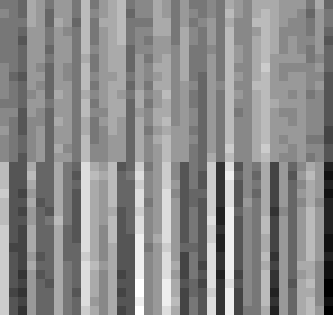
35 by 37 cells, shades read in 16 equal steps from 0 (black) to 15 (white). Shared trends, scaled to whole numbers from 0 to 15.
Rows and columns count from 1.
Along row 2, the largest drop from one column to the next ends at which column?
15
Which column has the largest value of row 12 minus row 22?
31
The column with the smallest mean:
37
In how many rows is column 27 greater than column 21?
4
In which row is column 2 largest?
13
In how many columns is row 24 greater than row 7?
12
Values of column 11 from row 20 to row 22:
11 10 10
